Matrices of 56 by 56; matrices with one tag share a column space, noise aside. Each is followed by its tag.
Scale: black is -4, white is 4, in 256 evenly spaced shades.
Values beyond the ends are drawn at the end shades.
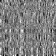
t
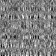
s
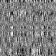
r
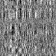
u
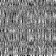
t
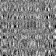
s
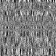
r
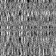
r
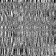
r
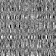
s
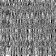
t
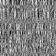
u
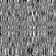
r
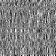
t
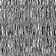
u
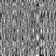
t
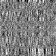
r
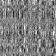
u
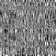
t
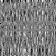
r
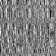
u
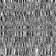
r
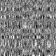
s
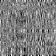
t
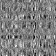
s
